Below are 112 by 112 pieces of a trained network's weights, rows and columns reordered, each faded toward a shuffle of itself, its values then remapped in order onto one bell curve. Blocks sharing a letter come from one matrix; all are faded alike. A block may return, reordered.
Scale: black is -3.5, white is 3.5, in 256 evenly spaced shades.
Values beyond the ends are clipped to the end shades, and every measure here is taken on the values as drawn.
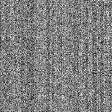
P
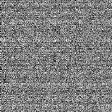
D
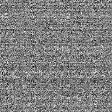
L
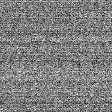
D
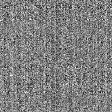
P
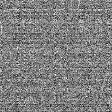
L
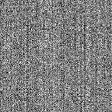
P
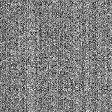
P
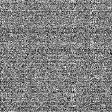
L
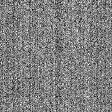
P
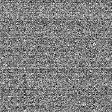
D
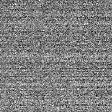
D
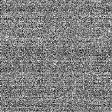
D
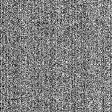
P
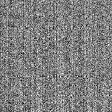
P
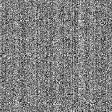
P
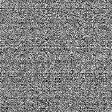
L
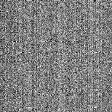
P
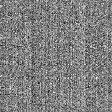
P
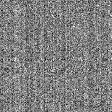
P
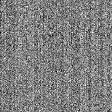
P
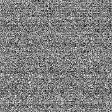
L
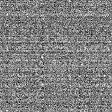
D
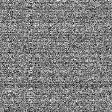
L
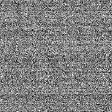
L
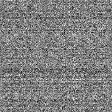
L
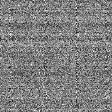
L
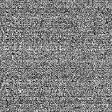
L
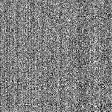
P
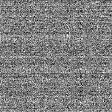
D
